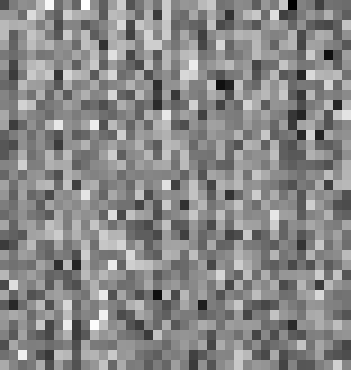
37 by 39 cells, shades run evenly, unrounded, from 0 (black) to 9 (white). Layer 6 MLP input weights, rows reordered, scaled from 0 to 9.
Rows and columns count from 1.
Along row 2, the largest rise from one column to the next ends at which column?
19
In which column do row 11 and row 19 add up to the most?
22
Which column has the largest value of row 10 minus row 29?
32
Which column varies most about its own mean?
6
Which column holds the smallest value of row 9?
25
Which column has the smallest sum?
34
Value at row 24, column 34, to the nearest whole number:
3
